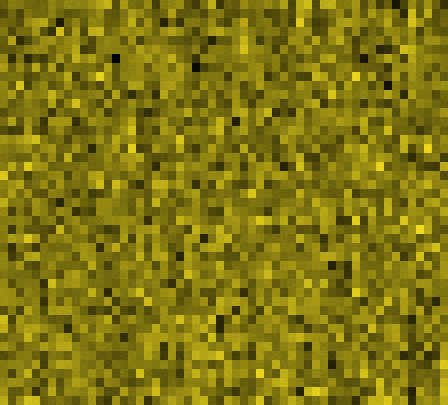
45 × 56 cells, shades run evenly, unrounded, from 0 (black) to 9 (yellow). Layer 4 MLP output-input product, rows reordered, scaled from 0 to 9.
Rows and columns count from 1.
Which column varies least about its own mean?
11
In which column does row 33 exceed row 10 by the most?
49
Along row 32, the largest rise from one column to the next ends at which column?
7
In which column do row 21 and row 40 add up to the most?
28
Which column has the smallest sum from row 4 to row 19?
25
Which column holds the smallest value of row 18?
52
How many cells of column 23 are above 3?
41
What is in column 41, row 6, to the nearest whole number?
5
